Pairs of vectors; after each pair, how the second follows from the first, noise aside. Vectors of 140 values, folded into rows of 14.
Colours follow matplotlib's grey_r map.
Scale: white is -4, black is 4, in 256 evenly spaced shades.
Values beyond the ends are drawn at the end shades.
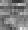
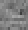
wrapped around, negated, shrunk.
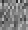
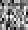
wrapped around, scaled up.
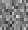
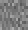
wrapped around, negated, shrunk.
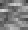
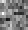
wrapped around, negated.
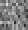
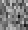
wrapped around, negated.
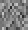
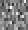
sign-scrambled.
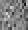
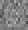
wrapped around, shrunk.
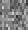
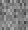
reversed, negated, shrunk.
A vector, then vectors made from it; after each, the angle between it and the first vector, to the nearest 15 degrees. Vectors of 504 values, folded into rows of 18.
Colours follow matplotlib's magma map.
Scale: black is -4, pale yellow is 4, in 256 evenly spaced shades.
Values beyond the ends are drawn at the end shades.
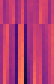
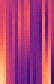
90 degrees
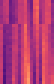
120 degrees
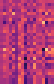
60 degrees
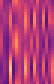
105 degrees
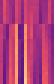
165 degrees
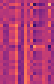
135 degrees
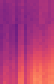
75 degrees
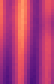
90 degrees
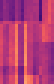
135 degrees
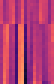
15 degrees
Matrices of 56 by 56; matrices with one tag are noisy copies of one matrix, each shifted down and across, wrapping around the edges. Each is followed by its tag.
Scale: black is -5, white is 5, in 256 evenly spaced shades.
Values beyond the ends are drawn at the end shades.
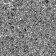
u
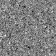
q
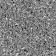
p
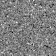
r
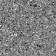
q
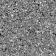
r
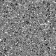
u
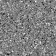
q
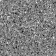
p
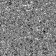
u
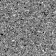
r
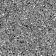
q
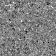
u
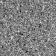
p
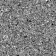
q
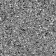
q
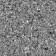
q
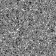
u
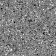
q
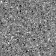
p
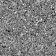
q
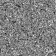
q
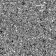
u
